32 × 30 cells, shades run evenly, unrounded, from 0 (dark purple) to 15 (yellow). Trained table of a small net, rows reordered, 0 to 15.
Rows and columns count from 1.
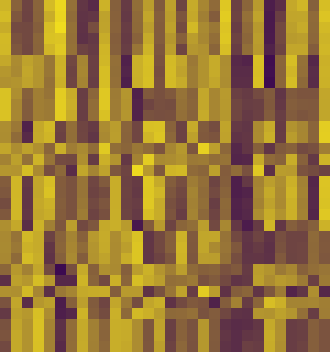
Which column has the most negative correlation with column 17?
5
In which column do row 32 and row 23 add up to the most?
4
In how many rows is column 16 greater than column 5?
11
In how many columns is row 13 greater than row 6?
14
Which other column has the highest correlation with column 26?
8
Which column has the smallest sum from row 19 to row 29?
23
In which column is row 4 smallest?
25
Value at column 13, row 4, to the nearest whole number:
6
